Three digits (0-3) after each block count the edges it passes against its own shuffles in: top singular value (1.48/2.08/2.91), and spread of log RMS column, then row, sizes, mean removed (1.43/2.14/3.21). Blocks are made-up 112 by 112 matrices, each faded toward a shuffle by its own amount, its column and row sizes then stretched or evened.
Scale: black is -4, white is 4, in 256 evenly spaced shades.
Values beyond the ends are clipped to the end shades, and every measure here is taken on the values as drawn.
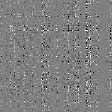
1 3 2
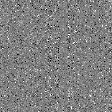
1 2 1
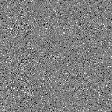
2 1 1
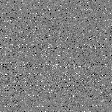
1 0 2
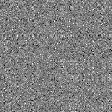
2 1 0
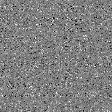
1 0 2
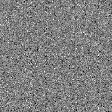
1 1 0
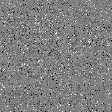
1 1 1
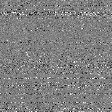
0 0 3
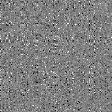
2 2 1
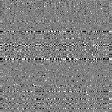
3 0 3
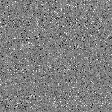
1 0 1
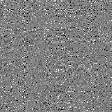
2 2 2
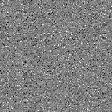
2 0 0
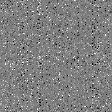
1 2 0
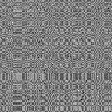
3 1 2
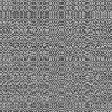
3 0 3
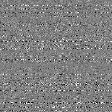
1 1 3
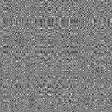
3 2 2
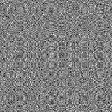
3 0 0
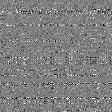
2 0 3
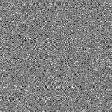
2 0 2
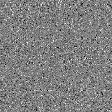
1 0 1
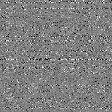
2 0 2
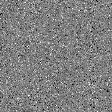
0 1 0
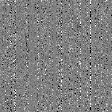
1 3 0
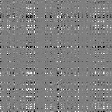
3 3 3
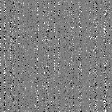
1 3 1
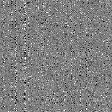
2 2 0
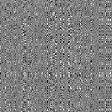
3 3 1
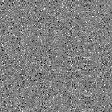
2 1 0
